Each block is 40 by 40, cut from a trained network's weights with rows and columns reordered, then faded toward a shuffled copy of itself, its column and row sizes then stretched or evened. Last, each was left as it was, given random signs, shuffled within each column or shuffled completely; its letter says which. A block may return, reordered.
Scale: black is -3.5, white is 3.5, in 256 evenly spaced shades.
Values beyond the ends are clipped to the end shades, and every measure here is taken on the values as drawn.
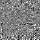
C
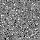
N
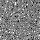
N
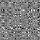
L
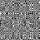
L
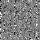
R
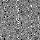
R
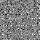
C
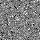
N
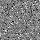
N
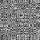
L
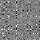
L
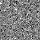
R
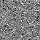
R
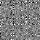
C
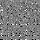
C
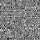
L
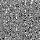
R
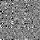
L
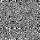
C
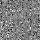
R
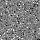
N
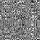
L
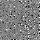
R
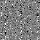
R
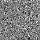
R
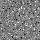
N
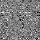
C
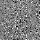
R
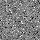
N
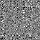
C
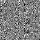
R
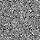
C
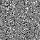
R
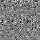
C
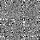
C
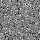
N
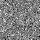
N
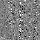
R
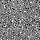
N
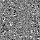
R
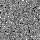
N
